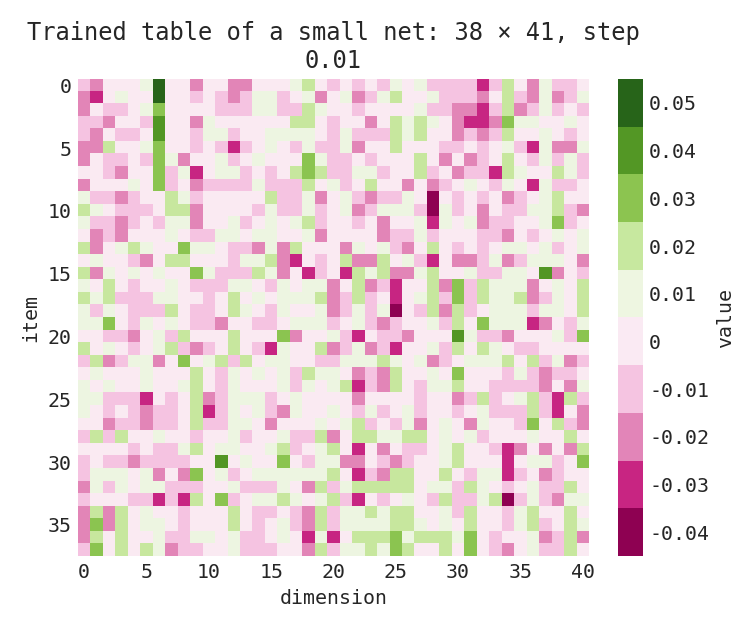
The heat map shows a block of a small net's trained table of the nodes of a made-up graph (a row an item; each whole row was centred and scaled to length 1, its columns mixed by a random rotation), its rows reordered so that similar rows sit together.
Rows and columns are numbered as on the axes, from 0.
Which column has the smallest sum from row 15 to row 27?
25
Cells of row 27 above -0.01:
25
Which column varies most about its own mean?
6
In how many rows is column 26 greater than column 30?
20
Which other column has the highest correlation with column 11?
16
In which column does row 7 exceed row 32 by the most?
18
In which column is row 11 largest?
38
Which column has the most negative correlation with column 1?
37
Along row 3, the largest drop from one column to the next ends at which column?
7
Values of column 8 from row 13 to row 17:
0.03 0.02 0 0 0
